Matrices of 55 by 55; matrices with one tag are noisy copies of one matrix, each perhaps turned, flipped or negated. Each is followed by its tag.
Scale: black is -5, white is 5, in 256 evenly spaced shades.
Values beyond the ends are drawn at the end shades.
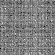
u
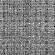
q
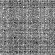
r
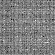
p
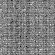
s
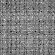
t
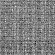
p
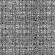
u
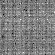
u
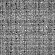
t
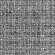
p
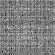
s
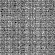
s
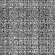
r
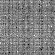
u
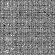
p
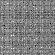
p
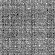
r
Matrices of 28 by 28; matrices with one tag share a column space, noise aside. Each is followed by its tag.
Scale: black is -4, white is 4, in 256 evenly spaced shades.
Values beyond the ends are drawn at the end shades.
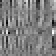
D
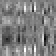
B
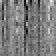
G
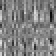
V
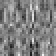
V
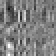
V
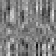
V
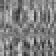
V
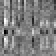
D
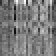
G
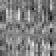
V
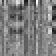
G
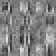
B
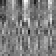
D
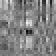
D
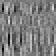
B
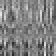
V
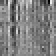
G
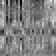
D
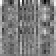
G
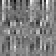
D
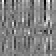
D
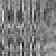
V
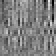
D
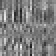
V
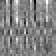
D
